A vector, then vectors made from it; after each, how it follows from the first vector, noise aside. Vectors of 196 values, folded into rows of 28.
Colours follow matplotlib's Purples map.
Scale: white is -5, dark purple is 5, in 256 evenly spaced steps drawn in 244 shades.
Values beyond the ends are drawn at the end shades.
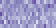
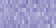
wrapped around, negated, shrunk.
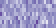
sign-scrambled.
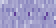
wrapped around, negated, partly zeroed.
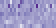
reversed, negated, partly zeroed.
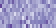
wrapped around, negated.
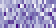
wrapped around, scaled up.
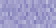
wrapped around, negated, shrunk.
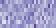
sign-scrambled.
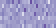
wrapped around, negated, partly zeroed.
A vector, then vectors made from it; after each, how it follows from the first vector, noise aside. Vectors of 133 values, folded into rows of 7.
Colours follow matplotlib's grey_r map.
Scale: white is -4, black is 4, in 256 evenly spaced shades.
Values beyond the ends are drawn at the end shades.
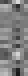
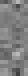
shrunk.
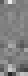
reversed, negated, partly zeroed.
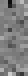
reversed, partly zeroed.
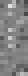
reversed, negated, partly zeroed.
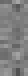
shrunk.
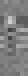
reversed, partly zeroed.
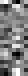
negated, scaled up.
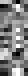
negated, scaled up.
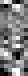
negated, scaled up.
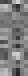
copied.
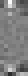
reversed, negated, partly zeroed.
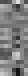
copied.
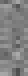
shrunk.
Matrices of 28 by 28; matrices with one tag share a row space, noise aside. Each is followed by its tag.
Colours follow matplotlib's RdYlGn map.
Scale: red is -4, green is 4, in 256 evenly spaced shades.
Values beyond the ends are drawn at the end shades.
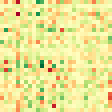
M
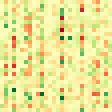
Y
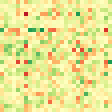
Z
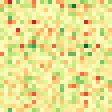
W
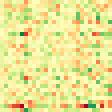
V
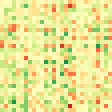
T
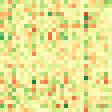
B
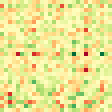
W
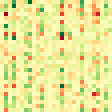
Y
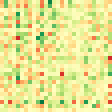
M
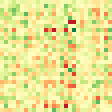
T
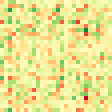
W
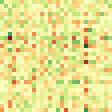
B
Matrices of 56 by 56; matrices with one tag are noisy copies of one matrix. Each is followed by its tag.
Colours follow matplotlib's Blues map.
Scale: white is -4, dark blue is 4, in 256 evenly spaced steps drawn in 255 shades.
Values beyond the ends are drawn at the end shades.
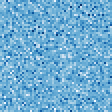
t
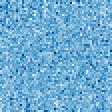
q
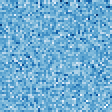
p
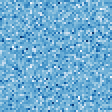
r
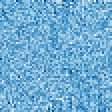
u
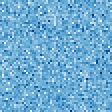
t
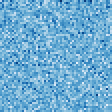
p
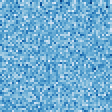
p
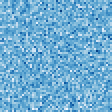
r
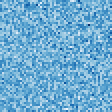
r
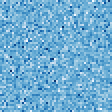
t
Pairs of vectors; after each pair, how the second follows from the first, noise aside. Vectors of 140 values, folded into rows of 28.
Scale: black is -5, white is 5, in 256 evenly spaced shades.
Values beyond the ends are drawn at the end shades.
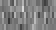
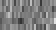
wrapped around.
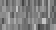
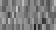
sign-scrambled.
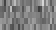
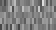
sign-scrambled.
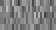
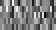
scaled up.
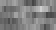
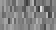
sign-scrambled.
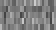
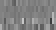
partly zeroed.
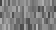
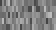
wrapped around.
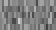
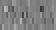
reversed, partly zeroed.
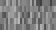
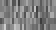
reversed, negated.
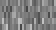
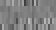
reversed, negated, partly zeroed.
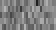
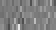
reversed, negated, partly zeroed.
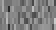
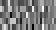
wrapped around, negated, scaled up.
